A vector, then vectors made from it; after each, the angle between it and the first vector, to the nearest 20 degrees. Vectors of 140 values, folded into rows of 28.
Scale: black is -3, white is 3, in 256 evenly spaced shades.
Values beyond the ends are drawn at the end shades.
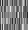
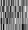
140 degrees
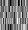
100 degrees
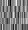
120 degrees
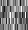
100 degrees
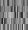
100 degrees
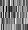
120 degrees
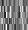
80 degrees
